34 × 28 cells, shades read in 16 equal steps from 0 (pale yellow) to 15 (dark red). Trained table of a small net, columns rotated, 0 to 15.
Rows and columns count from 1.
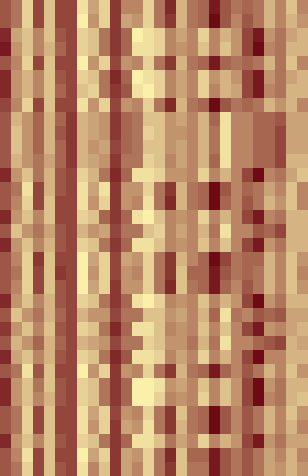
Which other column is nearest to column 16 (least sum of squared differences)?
4
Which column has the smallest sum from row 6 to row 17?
14
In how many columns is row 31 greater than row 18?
12
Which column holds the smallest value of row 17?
21
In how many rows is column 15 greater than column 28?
14
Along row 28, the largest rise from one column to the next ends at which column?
6
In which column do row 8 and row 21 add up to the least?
8
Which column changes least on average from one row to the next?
7
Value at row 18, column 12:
9
